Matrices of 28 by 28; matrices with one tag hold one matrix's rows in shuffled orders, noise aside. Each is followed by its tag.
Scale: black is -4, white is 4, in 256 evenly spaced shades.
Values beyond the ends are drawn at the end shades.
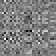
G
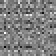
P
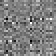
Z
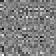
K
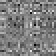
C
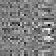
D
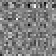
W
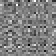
W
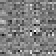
C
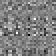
W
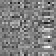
D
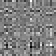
Z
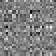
Z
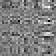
D
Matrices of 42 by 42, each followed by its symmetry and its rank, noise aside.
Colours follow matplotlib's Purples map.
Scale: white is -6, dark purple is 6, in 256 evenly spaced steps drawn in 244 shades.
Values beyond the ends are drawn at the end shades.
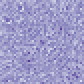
symmetric, rank twelve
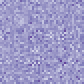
symmetric, rank eight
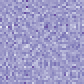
antisymmetric, rank eight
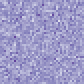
no symmetry, rank twelve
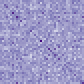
symmetric, rank twelve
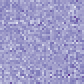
no symmetry, rank eight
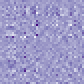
antisymmetric, rank six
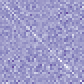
symmetric, rank six
